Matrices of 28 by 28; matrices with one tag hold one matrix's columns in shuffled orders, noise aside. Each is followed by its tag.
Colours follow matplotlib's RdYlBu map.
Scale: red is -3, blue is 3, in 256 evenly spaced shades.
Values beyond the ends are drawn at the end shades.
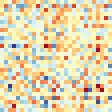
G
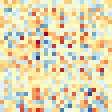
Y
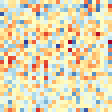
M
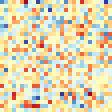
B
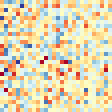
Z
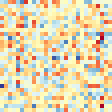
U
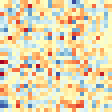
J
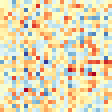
Z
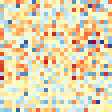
M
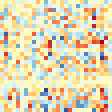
Y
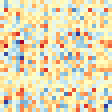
Y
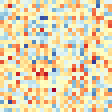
Z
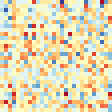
B
